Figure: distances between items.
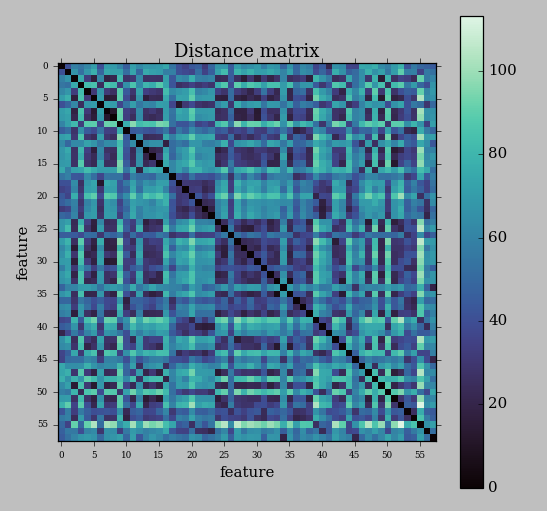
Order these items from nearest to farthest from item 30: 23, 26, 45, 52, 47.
47, 52, 26, 45, 23
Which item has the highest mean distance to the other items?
55
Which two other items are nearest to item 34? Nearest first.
57, 45
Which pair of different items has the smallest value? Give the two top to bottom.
33, 35
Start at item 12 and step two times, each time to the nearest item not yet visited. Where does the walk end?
48
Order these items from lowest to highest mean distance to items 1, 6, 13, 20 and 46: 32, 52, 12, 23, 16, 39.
23, 12, 39, 16, 32, 52
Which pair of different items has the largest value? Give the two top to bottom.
52, 55
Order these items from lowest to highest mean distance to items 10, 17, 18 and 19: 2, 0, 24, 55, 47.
0, 2, 24, 55, 47
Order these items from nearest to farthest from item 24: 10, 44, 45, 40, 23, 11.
11, 10, 45, 23, 40, 44
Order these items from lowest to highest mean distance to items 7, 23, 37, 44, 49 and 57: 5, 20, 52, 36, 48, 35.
36, 5, 35, 52, 20, 48
